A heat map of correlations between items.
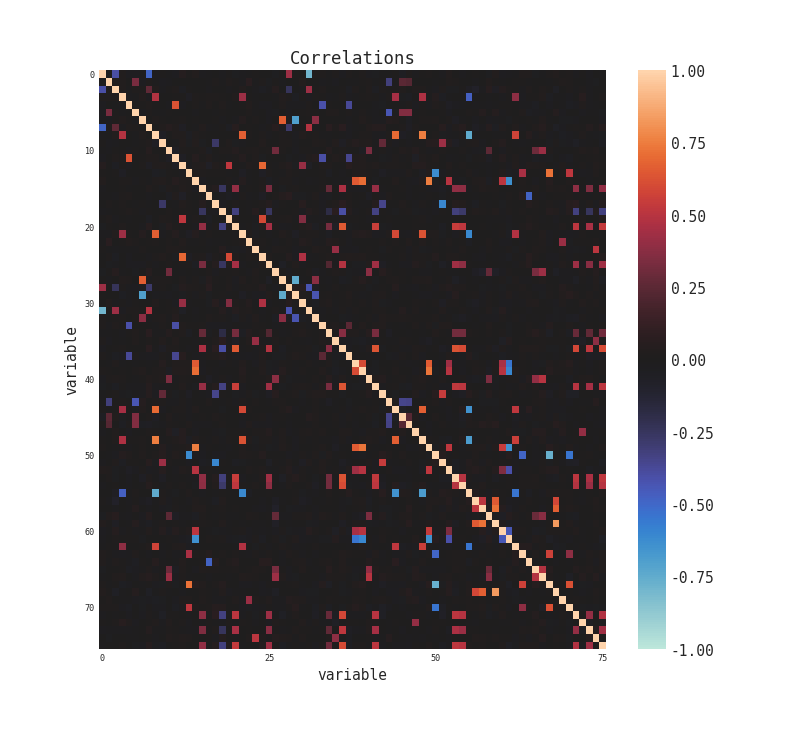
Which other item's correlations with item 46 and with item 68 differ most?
59
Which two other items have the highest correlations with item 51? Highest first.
42, 9
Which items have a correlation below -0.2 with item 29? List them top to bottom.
6, 27, 32
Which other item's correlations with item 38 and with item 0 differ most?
31
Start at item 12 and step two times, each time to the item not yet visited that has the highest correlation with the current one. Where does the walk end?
19
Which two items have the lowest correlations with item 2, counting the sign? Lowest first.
0, 28
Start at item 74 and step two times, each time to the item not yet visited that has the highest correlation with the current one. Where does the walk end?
35
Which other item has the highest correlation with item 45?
5
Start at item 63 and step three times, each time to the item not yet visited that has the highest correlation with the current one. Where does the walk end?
70
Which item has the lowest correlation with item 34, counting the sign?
18
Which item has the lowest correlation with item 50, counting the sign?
67
